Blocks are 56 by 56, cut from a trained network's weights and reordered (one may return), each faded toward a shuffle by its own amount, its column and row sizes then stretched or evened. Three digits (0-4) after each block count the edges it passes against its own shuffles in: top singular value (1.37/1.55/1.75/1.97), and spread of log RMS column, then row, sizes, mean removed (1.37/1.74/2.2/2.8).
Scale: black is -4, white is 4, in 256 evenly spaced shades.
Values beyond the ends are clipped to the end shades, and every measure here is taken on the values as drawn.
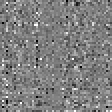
0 3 3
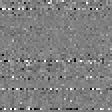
2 0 3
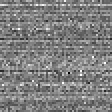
4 0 2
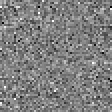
1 1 1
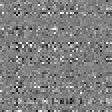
4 2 4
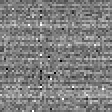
4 1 1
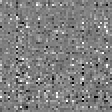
2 3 3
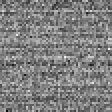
3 0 1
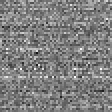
2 0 3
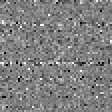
2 1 3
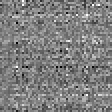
1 3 3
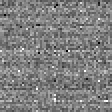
2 0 1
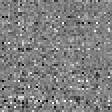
2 2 3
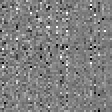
0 4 1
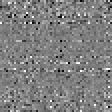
1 1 4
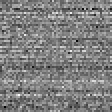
4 1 3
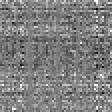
4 4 2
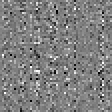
3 4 1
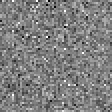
0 1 0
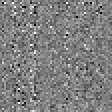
1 3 0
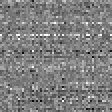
3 3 3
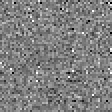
1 0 1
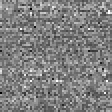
1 2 2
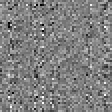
2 3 1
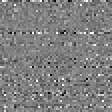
2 1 4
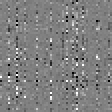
4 4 2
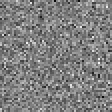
2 0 0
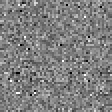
0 0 2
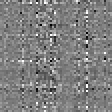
1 4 3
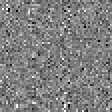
2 2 0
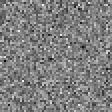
0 1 1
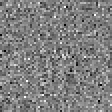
2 0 2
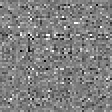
3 1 3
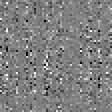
0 4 2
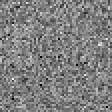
2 0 0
